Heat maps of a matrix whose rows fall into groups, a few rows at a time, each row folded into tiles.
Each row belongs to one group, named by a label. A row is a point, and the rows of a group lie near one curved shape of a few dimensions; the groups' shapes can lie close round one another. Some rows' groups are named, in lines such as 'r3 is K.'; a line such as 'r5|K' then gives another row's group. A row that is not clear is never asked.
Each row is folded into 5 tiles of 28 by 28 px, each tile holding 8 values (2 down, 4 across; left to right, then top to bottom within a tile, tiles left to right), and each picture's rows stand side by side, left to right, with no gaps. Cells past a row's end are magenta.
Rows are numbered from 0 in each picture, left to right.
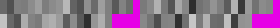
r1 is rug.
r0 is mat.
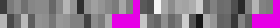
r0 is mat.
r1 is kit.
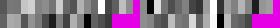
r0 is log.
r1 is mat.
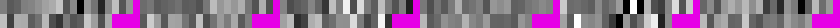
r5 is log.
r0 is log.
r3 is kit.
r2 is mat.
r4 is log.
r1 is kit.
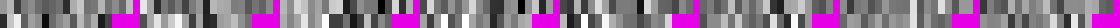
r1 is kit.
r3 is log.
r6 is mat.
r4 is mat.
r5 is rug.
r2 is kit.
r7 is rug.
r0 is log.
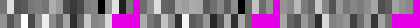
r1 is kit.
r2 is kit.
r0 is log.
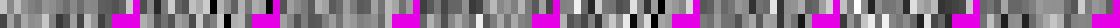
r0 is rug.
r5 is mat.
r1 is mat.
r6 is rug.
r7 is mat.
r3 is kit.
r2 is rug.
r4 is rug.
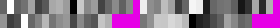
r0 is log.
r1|kit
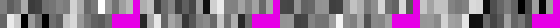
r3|kit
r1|log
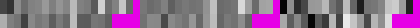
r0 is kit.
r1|mat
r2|rug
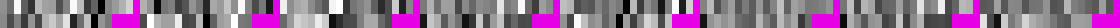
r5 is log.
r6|log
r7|mat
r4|log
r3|log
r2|kit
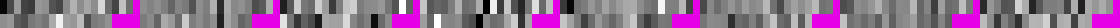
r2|kit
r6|kit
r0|kit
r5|rug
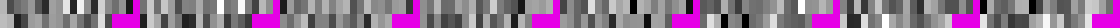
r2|mat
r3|rug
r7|rug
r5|mat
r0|mat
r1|log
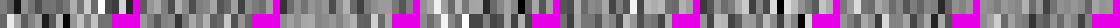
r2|rug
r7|log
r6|kit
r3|kit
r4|mat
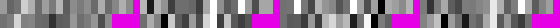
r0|log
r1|mat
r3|mat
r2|rug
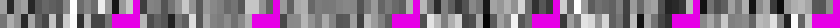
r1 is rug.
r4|rug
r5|rug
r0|mat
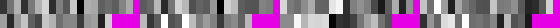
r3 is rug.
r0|mat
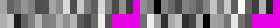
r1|kit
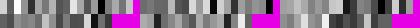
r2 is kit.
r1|mat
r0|rug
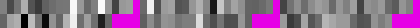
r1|log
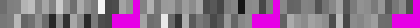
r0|log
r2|kit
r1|log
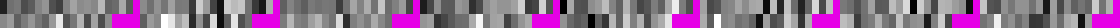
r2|kit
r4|rug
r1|rug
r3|kit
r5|log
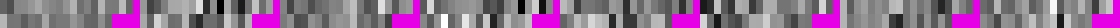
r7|mat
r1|log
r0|kit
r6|kit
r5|kit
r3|log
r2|mat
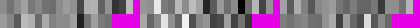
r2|rug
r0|rug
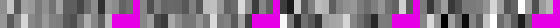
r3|mat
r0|log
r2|kit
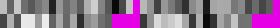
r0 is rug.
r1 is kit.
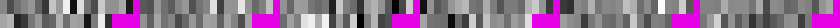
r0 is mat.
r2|rug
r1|mat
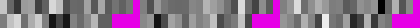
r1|mat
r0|kit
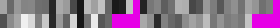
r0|rug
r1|rug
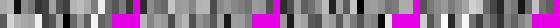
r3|log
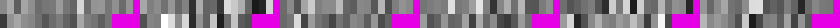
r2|log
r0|log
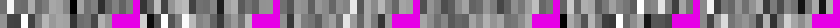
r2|mat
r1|mat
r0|log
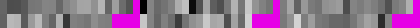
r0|kit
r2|log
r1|rug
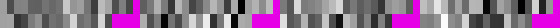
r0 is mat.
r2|kit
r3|kit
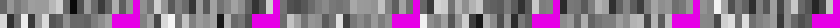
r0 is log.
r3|kit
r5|rug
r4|rug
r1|rug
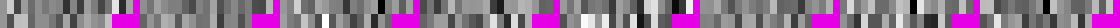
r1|rug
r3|rug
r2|kit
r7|log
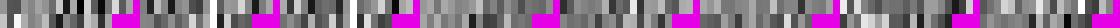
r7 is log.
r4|mat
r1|mat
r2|mat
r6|rug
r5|rug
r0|log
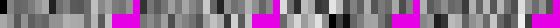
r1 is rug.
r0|rug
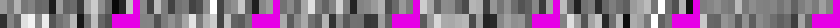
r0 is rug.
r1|mat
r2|log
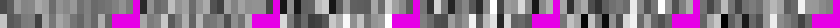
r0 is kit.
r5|mat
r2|rug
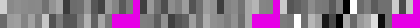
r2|log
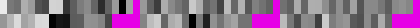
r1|kit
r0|kit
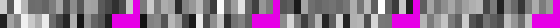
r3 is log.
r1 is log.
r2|kit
